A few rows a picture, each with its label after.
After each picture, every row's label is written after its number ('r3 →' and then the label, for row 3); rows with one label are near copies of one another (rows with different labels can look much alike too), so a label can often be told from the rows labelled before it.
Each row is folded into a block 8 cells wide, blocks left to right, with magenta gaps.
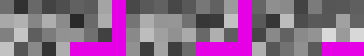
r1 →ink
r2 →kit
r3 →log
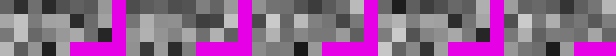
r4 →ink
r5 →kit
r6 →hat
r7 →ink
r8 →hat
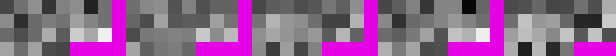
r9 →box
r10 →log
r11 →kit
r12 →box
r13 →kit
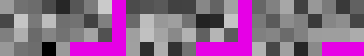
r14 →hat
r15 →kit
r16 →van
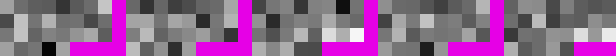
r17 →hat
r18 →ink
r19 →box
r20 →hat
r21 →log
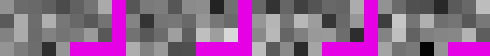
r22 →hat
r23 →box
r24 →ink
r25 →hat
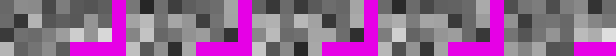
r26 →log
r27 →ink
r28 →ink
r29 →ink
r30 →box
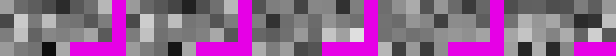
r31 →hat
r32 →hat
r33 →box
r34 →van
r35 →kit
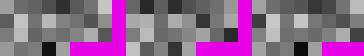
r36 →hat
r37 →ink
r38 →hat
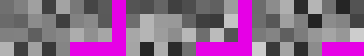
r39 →van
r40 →kit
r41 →van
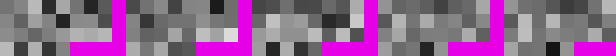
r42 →van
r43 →box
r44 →kit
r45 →hat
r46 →hat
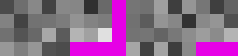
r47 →box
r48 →van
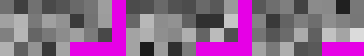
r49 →ink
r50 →kit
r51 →box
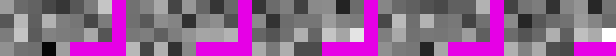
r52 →hat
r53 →van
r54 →box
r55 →hat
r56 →box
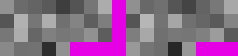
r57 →hat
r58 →hat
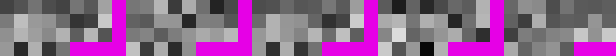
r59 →kit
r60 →van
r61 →kit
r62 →ink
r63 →log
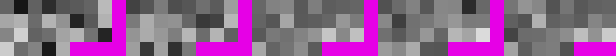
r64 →ink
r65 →kit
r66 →log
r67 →box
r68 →log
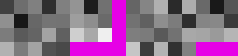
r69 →box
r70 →van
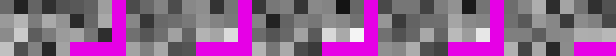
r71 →ink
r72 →box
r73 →box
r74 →box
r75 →van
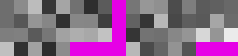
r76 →van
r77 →log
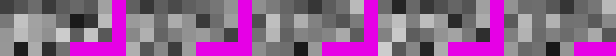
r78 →kit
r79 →ink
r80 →hat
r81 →ink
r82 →hat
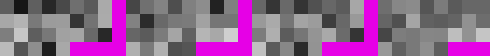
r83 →ink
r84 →box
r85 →ink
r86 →log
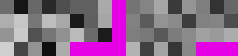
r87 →ink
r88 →van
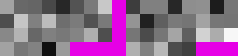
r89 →hat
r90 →box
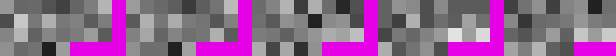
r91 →hat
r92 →hat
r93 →van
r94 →log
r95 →box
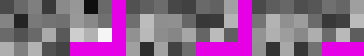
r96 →box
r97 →kit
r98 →kit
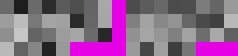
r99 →ink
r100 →kit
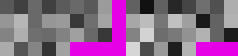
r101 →ink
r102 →ink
